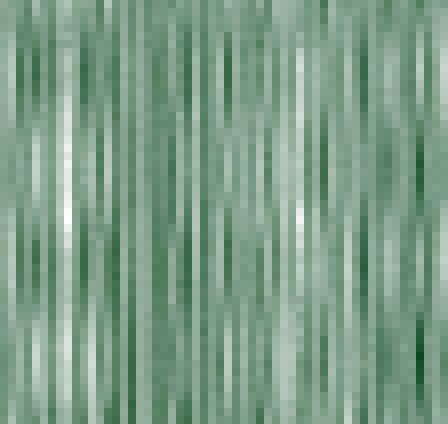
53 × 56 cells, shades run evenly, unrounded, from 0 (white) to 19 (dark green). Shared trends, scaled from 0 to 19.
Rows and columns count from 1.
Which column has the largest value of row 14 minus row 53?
12
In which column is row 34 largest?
46
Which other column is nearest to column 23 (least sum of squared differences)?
33
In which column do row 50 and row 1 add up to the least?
9
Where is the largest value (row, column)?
45, 53
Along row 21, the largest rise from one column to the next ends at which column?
10
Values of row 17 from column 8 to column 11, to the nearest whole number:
6 3 10 11
